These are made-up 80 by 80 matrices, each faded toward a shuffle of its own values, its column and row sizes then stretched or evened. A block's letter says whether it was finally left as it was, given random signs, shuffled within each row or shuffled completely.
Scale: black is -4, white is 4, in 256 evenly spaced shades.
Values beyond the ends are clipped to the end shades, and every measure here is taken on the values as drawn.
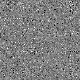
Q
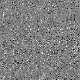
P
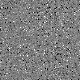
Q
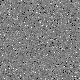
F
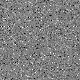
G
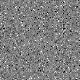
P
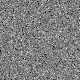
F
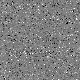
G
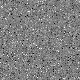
F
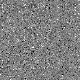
P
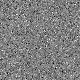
F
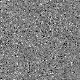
Q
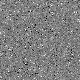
F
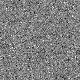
G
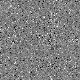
Q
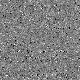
G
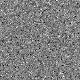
G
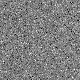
F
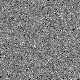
F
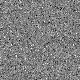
F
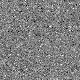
G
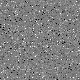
G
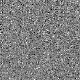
P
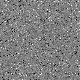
G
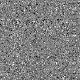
P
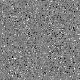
P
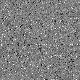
G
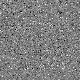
G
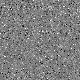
G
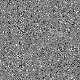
Q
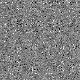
P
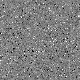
G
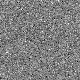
F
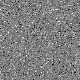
G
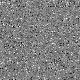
G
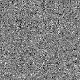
P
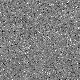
F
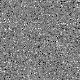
Q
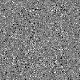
P
